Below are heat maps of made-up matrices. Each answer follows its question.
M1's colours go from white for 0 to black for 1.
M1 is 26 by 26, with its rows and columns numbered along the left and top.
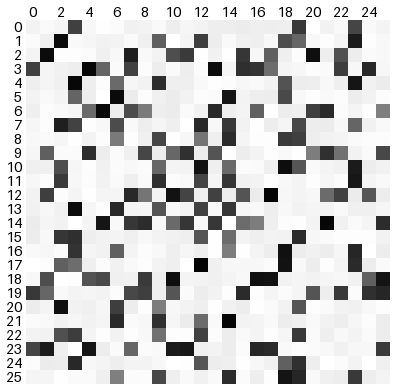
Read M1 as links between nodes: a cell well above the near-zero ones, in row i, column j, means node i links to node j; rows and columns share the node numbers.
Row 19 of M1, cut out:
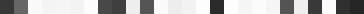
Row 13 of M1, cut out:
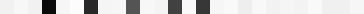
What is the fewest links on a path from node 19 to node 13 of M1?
3
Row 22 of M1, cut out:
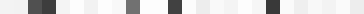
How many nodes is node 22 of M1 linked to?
5
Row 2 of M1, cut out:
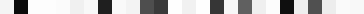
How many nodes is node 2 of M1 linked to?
8
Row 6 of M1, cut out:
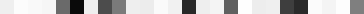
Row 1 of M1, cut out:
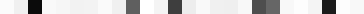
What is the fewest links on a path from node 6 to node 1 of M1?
3
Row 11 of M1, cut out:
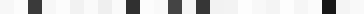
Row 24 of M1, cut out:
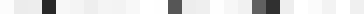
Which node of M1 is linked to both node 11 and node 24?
node 12
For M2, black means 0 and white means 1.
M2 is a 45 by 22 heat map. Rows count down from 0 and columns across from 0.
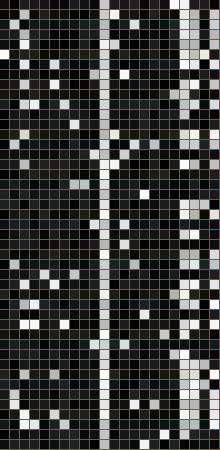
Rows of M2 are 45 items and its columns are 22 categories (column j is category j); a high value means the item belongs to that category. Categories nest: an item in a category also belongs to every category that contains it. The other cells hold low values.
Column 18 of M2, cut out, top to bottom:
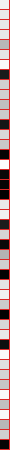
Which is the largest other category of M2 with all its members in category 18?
19
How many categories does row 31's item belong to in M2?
2
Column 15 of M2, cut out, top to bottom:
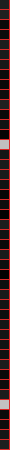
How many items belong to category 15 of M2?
2
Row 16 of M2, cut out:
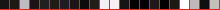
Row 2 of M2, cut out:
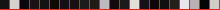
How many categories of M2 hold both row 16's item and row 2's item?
4
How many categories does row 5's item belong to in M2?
5
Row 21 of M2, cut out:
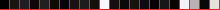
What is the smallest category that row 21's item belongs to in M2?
21
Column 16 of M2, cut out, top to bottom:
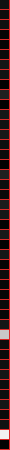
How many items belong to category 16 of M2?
2
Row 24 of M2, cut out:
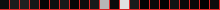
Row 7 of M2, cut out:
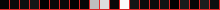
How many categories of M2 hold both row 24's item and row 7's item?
2
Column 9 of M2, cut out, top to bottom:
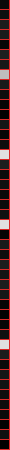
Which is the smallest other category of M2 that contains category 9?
12
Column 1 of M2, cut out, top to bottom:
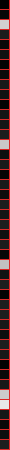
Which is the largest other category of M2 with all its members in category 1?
13
